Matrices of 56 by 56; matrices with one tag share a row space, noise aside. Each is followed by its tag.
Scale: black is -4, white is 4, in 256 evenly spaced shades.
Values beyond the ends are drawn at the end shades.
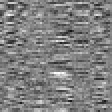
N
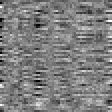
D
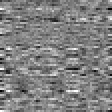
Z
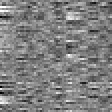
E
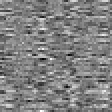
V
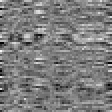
D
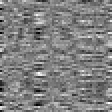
D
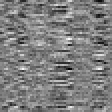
N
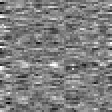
Z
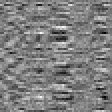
N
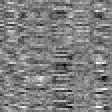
N
